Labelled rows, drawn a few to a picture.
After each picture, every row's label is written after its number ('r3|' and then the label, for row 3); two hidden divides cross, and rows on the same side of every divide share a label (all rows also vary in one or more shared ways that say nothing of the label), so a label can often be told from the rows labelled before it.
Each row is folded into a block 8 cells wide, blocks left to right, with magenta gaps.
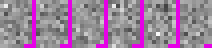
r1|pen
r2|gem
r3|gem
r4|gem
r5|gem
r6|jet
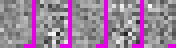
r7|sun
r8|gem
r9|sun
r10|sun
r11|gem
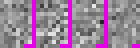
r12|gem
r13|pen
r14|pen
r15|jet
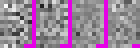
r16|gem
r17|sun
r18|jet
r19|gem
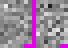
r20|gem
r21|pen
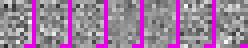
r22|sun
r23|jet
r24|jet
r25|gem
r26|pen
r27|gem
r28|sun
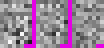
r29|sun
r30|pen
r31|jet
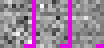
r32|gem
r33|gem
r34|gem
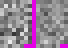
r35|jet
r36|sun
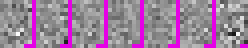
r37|gem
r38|sun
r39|jet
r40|sun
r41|sun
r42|jet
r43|sun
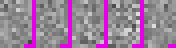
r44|sun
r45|pen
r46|gem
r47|sun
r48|jet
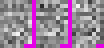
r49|gem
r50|sun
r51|gem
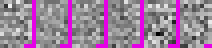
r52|sun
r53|pen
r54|gem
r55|sun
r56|sun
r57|jet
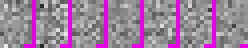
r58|gem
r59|sun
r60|jet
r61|sun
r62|jet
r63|pen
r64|pen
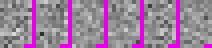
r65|pen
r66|jet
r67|pen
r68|sun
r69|sun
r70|gem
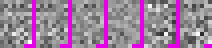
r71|gem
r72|pen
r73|gem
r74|sun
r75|pen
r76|gem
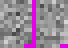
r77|jet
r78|jet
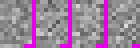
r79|gem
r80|pen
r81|pen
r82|jet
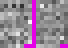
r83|gem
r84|gem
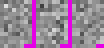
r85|pen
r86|sun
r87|pen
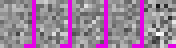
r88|pen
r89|jet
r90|jet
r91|gem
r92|gem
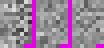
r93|gem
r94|pen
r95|pen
